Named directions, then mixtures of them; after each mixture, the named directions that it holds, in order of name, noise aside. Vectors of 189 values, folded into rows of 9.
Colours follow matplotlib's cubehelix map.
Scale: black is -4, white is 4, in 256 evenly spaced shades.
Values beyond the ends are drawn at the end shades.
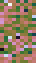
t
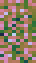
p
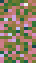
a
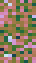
p, t.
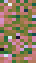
t.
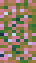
p.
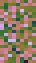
a, p.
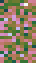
a.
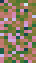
a, t.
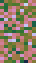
a, p.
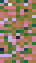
a, t.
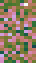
a.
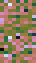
t.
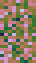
p.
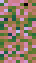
a.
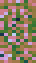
p.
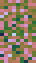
p.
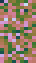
a, t.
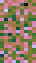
a.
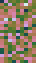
a, t.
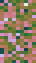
a, t.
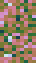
p, t.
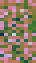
p.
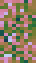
p, t.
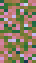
a, p.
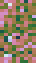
p, t.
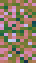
a, p.
